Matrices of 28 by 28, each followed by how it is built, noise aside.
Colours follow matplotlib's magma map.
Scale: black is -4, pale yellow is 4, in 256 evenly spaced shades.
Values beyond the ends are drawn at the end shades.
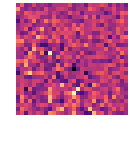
lower triangular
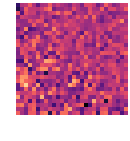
lower triangular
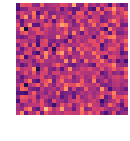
repeating rows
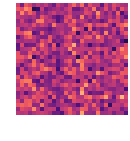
repeating rows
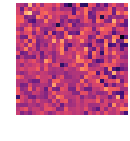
upper triangular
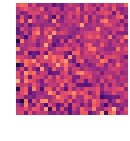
lower triangular
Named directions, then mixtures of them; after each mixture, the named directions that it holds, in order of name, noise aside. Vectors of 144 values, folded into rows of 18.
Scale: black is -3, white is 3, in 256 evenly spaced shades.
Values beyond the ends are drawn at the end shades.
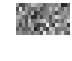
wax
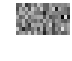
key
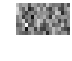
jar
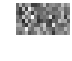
jar, key, wax.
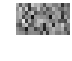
jar, key, wax.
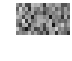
jar, key, wax.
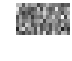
jar, key.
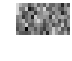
jar.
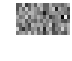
key.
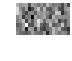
jar.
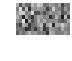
jar, key, wax.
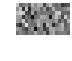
jar, key, wax.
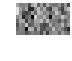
jar.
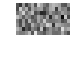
key, wax.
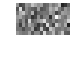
wax.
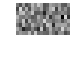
key, wax.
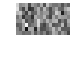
jar.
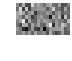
jar, key, wax.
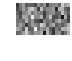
jar, key, wax.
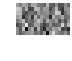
jar.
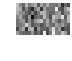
jar, key, wax.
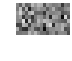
jar, key, wax.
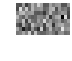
key, wax.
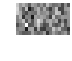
jar.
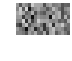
jar, key, wax.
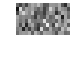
jar, key, wax.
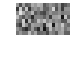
jar, key, wax.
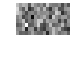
jar.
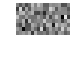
key, wax.
